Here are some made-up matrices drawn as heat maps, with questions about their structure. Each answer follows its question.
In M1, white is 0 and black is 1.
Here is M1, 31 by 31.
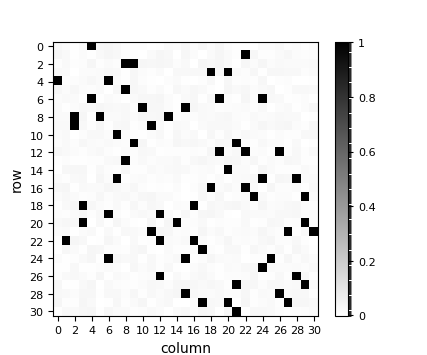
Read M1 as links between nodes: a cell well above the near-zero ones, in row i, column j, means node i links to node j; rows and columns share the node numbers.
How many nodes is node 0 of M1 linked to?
1
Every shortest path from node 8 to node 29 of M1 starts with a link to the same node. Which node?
node 2
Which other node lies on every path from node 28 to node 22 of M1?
node 12
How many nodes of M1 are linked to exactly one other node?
9
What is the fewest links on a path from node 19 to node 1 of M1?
3
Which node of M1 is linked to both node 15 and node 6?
node 24
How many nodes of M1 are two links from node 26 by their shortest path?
3
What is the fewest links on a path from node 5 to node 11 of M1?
4
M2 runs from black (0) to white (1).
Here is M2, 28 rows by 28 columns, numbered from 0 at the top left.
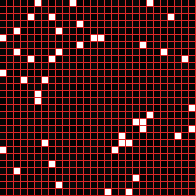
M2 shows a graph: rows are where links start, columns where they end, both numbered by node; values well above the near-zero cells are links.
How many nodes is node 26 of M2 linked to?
1
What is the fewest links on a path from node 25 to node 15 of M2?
6
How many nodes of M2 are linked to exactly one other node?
10
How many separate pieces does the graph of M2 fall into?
7
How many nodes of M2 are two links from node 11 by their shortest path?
1
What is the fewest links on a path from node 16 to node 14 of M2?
4
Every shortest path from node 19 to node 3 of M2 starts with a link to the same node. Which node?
node 17
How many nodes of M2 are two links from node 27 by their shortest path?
1
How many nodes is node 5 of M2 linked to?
3
